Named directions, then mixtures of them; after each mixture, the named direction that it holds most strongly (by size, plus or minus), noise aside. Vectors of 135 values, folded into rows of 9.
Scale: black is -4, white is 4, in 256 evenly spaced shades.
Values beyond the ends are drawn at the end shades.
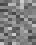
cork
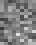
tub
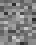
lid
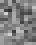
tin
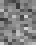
tub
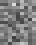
lid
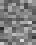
tub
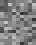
lid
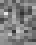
tin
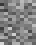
cork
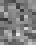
tub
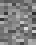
lid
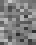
tub
